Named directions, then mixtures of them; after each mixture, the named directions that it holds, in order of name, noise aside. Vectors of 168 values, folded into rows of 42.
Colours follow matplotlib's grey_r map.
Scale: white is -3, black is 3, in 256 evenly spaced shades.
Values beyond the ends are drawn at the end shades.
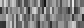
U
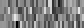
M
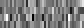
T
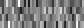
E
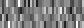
E.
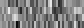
M.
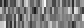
U.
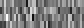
T, U.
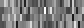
E, M, U.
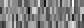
U.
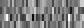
T.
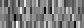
E, M, U.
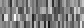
M, T.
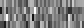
T, U.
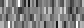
E.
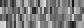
U.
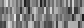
E, U.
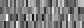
M, T.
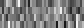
E, M.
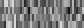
E, U.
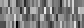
M, U.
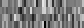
E, M, T.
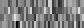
M.
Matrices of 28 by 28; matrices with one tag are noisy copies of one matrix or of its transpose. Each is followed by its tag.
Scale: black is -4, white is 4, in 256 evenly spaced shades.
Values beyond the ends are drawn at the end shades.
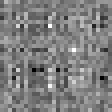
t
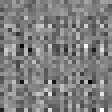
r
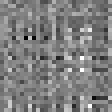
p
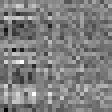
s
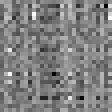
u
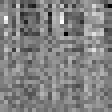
s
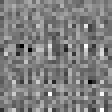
r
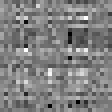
t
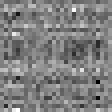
u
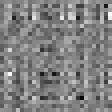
u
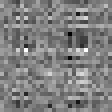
t
